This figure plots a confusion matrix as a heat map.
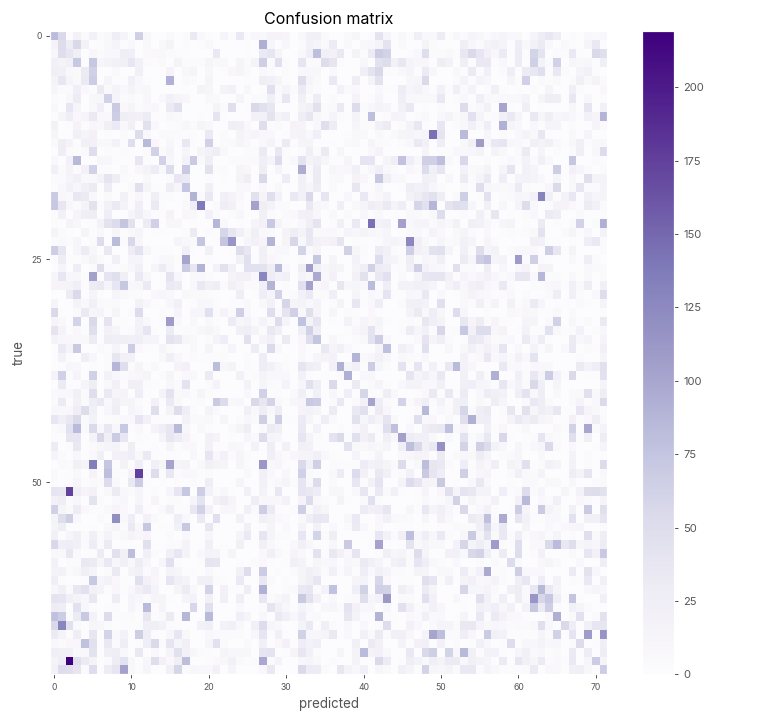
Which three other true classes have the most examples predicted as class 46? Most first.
23, 56, 24
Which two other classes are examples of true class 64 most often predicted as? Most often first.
12, 62
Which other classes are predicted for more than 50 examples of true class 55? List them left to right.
12, 17, 56
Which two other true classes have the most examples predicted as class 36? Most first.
62, 39
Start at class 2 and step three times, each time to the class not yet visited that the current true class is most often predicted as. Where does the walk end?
48
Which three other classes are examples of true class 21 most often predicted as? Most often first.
41, 45, 71
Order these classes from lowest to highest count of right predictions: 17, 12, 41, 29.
29, 17, 12, 41
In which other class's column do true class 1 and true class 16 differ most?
42
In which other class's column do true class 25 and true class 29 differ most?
60
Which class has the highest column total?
27
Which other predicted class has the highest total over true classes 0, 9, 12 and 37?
8
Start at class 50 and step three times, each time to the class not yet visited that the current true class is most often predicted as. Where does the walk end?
7
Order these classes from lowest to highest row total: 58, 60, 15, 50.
50, 60, 15, 58
